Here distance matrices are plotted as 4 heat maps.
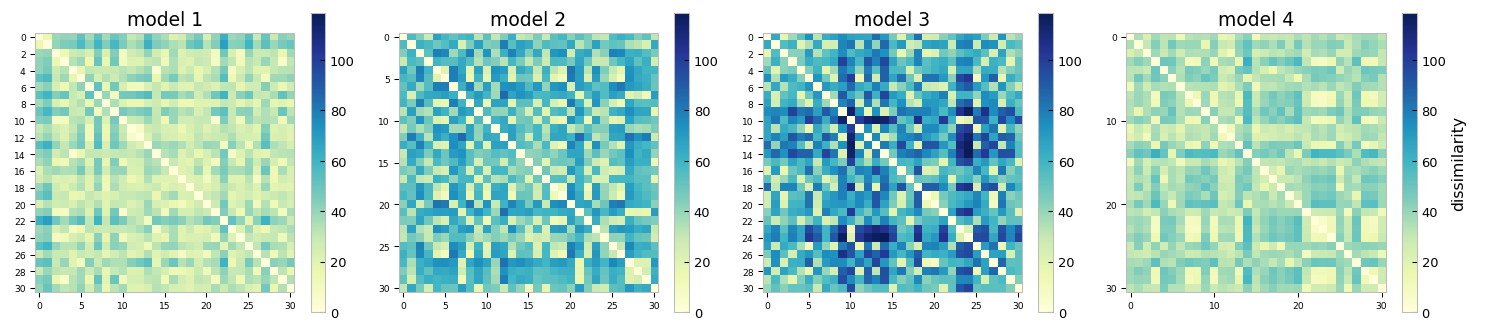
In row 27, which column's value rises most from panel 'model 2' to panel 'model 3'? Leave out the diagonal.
28
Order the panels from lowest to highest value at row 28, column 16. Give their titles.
model 1, model 4, model 2, model 3
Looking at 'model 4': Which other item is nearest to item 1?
9
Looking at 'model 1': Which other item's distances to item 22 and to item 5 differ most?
27
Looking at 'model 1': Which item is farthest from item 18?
1
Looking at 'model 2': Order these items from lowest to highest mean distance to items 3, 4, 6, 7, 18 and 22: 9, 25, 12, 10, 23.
10, 25, 9, 23, 12
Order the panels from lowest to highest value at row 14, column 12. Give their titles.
model 3, model 1, model 4, model 2
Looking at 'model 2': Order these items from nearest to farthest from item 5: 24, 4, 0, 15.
4, 24, 15, 0
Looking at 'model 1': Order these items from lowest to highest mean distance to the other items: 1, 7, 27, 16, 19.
19, 16, 27, 7, 1
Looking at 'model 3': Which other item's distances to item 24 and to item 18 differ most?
13
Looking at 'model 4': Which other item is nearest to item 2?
12
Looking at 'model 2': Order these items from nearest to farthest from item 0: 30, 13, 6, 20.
30, 20, 6, 13
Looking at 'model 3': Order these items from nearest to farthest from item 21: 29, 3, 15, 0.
15, 0, 29, 3
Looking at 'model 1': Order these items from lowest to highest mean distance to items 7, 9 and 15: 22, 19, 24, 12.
19, 24, 12, 22
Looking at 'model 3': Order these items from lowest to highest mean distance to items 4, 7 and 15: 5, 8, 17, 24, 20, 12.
17, 8, 5, 20, 12, 24
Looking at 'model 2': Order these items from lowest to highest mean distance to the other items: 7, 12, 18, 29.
18, 29, 7, 12
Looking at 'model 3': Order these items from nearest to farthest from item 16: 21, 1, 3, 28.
3, 21, 1, 28
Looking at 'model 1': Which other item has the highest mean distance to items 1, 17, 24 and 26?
22
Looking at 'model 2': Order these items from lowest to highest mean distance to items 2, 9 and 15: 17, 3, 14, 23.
17, 23, 3, 14
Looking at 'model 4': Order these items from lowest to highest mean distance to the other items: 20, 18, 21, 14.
21, 18, 20, 14
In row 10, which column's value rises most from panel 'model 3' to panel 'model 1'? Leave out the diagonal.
23
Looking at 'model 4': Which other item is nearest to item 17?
4
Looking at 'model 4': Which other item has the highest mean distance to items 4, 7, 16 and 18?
14
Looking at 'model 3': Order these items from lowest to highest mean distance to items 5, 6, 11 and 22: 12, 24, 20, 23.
20, 12, 23, 24
